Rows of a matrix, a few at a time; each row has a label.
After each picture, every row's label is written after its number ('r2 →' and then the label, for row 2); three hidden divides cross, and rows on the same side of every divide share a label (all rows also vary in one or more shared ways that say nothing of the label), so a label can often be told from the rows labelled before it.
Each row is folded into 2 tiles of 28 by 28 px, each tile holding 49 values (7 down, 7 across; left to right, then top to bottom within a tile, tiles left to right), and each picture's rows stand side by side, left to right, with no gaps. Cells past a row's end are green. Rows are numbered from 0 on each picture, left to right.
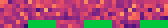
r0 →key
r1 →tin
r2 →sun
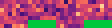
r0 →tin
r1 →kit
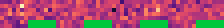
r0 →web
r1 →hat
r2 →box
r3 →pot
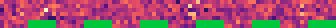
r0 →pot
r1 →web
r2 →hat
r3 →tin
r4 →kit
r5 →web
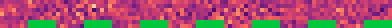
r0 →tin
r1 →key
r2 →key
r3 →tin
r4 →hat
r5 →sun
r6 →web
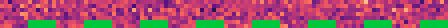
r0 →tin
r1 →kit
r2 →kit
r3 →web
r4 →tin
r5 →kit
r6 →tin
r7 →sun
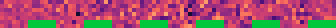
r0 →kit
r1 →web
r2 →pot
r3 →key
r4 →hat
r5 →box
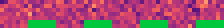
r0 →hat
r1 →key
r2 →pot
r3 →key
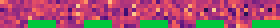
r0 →box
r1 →web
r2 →pot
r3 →sun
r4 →kit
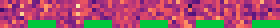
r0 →kit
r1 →web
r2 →pot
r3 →box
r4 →key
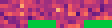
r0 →web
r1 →web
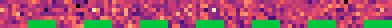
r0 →web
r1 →pot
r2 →key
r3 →sun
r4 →web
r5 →pot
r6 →kit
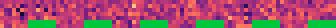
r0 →kit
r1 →sun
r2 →web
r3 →hat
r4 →box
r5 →pot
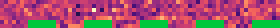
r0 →hat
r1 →kit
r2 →sun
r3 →pot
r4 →hat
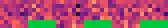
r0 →box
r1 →box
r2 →kit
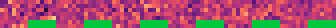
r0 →web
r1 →kit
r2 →key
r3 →box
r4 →pot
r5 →box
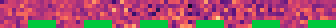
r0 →web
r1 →key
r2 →web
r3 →key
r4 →hat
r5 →hat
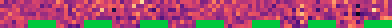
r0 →sun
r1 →box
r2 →tin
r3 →kit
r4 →web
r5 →web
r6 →box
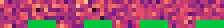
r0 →key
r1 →tin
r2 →hat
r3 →pot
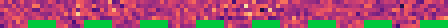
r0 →sun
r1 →web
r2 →web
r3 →sun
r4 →tin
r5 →box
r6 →web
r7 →sun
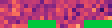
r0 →web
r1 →tin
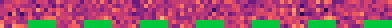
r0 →kit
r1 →key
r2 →key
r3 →tin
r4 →box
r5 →key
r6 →web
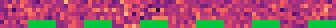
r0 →hat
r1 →pot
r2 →web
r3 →hat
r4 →hat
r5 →box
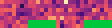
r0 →key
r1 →pot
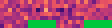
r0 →key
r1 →kit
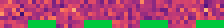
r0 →tin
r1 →sun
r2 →tin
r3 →hat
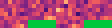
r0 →key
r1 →sun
